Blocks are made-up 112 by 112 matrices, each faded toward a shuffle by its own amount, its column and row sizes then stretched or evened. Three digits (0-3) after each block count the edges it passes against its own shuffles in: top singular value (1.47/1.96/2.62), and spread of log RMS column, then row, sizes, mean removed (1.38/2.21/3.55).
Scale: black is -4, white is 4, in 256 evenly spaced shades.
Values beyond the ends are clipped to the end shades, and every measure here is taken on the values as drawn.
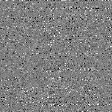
1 1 2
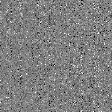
0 2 0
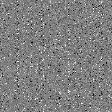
1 2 0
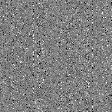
0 2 0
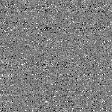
1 1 2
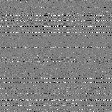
3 0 3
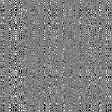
3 3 2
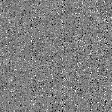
0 2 0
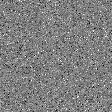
1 0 0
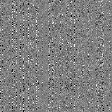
1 3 0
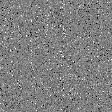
0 1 0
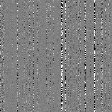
3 3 0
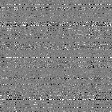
2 1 3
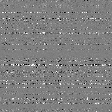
2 1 3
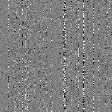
2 3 0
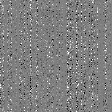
0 3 0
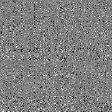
1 2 2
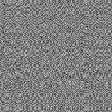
3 0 0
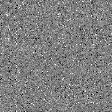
1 1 1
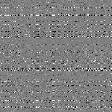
3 1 3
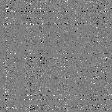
0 2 2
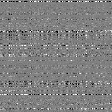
3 1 3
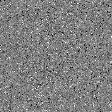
0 1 0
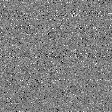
1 0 2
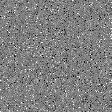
1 1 0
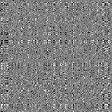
3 2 2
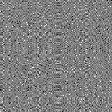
3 1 0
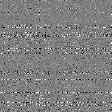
2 2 3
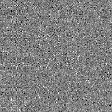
2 1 1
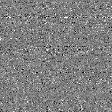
1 0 2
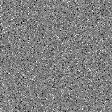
1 1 0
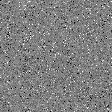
0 1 0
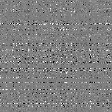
1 2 3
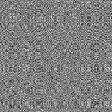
3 0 1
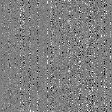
0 3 0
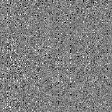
2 2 1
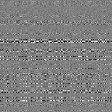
3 1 3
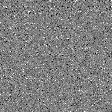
1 0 1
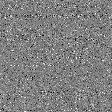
1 0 1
